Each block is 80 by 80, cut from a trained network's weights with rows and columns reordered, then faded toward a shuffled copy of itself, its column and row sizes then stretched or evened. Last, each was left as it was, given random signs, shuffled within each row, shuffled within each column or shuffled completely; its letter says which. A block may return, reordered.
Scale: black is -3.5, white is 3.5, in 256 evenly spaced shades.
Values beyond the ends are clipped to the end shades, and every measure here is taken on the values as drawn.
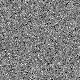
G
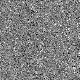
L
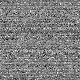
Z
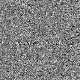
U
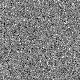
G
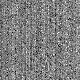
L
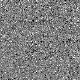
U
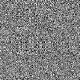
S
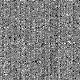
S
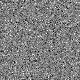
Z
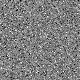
G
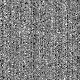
L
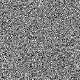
S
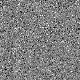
Z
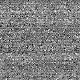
S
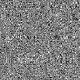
S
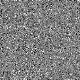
U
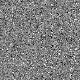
L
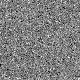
G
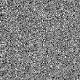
S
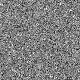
G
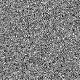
L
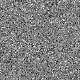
Z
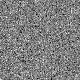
G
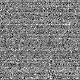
S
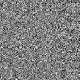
S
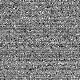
Z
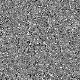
U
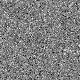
G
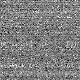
S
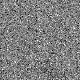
L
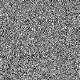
U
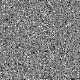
U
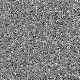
U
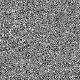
U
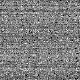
S
